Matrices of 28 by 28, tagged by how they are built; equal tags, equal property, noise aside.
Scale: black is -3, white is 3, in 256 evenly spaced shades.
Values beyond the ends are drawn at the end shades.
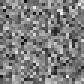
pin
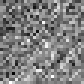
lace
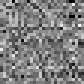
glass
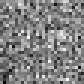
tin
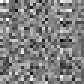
glass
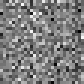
pin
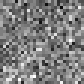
lace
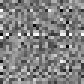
glass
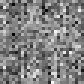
tin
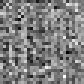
tin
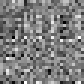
glass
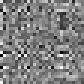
glass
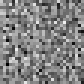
pin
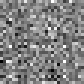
glass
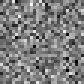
pin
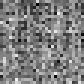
tin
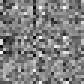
glass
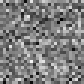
tin
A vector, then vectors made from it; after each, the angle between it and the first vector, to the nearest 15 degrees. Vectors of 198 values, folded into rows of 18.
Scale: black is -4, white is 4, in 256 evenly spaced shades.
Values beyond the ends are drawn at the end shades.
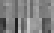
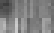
135 degrees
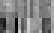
15 degrees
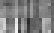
165 degrees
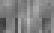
30 degrees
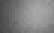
75 degrees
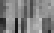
30 degrees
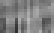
30 degrees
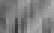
45 degrees
